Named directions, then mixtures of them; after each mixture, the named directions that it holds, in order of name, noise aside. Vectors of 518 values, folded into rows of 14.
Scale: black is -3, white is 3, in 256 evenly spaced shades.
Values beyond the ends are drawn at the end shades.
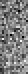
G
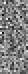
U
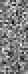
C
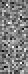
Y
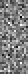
C, U, Y.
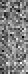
G, Y.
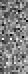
G.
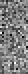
G, U.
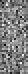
C, Y.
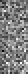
G, Y.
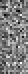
C, G, Y.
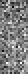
G, Y.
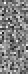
U.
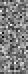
C, G, U.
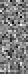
C, U, Y.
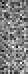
G, Y.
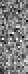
G.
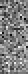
G, U, Y.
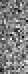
G.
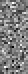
C, G, Y.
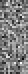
C, G, Y.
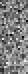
G.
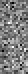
C, Y.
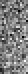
G.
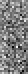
G, Y.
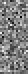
C, U.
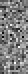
C, G, U.
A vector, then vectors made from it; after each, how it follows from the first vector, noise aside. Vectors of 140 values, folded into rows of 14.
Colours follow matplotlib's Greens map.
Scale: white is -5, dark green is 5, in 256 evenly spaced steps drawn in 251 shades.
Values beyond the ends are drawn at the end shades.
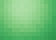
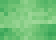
wrapped around, negated, shrunk.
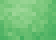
shrunk.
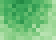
negated.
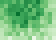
negated, scaled up.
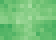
wrapped around, negated, shrunk.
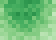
negated.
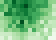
negated, scaled up.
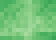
wrapped around, negated, shrunk.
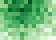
negated, scaled up.
